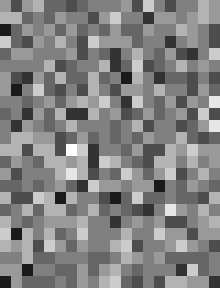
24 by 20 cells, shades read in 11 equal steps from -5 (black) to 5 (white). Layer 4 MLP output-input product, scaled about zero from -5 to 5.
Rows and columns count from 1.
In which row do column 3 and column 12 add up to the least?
7
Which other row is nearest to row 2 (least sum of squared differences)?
14
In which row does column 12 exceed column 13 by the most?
21
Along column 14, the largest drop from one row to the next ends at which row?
2
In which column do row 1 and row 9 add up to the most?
20
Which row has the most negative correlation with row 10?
22
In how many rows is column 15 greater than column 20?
11
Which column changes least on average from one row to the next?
5
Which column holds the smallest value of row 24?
1
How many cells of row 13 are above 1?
8
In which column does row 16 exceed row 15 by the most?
9
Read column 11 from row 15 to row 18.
-1 1 -4 0
